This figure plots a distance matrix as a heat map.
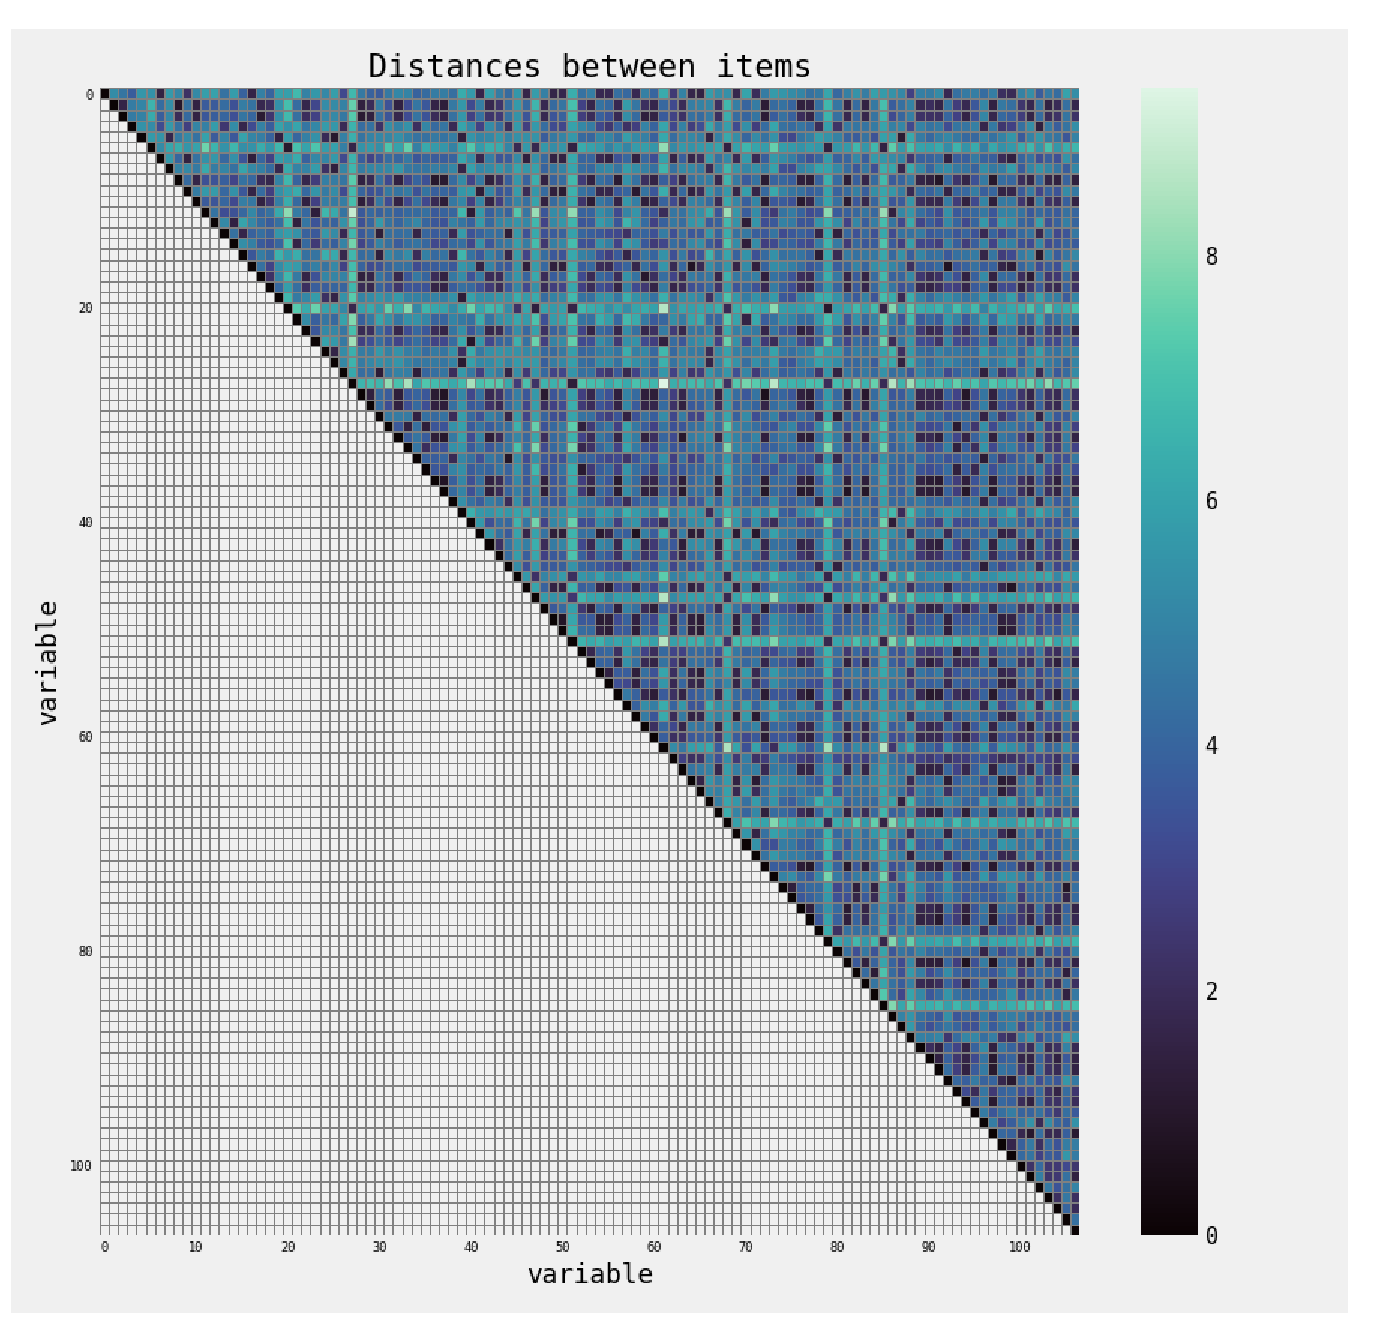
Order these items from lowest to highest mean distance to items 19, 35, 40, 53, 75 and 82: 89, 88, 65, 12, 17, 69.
17, 89, 12, 65, 69, 88
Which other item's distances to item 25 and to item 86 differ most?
39
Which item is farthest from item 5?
61
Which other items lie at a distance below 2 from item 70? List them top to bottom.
12, 14, 21
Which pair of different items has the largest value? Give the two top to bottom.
27, 61
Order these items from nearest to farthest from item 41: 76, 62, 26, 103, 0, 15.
0, 62, 26, 15, 103, 76
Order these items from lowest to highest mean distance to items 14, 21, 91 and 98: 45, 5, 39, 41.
41, 39, 45, 5
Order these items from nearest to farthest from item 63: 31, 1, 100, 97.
97, 1, 100, 31
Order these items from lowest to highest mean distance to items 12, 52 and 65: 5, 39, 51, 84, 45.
84, 39, 45, 5, 51
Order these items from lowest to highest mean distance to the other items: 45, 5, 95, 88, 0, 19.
95, 0, 88, 19, 45, 5
